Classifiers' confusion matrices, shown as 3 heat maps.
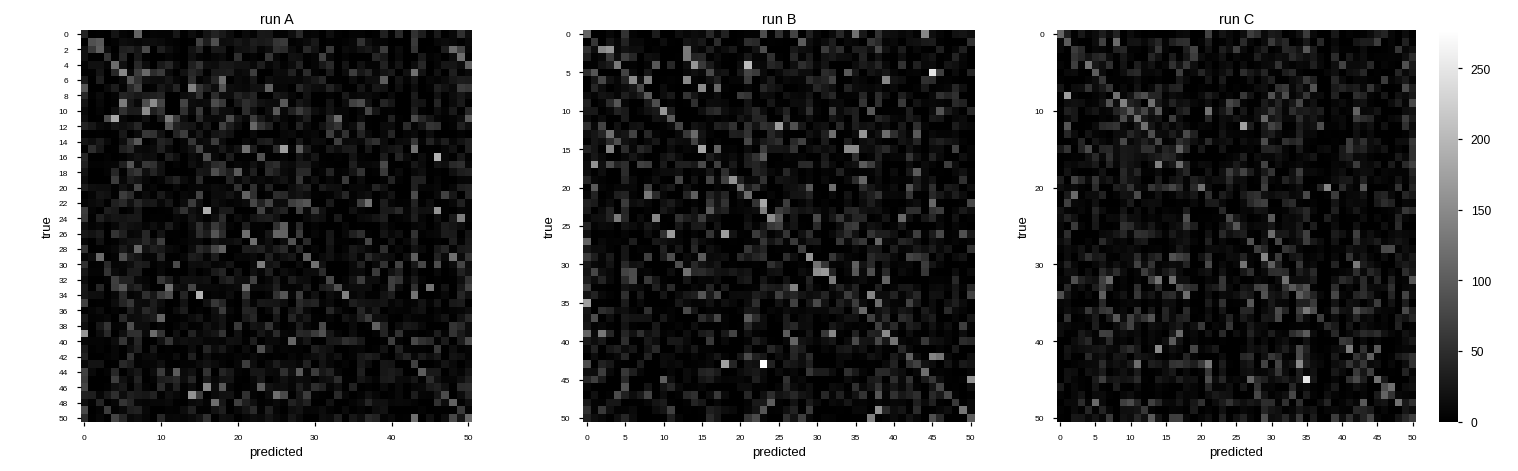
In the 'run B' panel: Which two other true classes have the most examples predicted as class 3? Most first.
2, 15
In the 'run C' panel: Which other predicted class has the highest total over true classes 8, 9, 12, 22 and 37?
1
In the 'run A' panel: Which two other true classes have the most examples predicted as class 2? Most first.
29, 1
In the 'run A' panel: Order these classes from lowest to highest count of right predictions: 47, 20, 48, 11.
20, 47, 48, 11
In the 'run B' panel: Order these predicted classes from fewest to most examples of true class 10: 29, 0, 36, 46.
36, 0, 29, 46
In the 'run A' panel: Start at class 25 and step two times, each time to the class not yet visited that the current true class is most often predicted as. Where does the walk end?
21
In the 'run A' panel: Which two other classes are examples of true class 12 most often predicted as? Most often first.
22, 11
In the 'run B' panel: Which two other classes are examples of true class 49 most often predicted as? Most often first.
38, 23
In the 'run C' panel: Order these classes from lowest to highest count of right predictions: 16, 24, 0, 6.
16, 6, 24, 0
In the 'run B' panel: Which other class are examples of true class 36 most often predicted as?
13
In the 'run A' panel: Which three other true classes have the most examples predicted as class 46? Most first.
16, 23, 30
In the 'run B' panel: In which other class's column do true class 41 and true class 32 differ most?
39
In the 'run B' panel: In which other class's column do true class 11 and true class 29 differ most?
15
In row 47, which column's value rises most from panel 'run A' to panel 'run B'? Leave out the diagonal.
38
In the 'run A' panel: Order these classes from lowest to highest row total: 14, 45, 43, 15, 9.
43, 45, 14, 15, 9
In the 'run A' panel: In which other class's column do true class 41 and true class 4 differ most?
50
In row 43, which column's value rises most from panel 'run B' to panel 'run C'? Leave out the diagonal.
34
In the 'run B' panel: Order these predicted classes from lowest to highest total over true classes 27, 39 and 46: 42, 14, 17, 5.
17, 14, 42, 5
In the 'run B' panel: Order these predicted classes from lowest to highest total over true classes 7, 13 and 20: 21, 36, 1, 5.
5, 21, 1, 36
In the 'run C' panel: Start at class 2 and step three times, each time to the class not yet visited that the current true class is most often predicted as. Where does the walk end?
31
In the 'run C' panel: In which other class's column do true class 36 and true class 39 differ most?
17
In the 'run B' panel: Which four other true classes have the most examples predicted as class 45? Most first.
5, 42, 22, 50
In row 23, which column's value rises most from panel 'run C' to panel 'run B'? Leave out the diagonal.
16
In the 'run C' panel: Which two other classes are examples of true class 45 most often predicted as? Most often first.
35, 27
